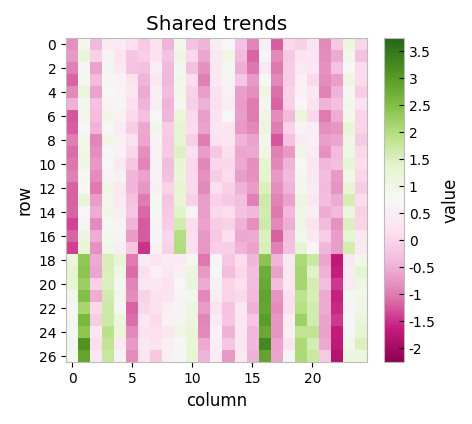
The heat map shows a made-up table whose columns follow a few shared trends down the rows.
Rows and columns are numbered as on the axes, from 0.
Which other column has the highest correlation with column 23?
9
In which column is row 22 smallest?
22
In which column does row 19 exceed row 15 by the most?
0
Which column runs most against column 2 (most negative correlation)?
7
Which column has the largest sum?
16
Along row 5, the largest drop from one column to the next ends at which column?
17
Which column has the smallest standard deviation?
11
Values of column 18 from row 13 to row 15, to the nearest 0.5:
-0.5 -0.5 -0.5
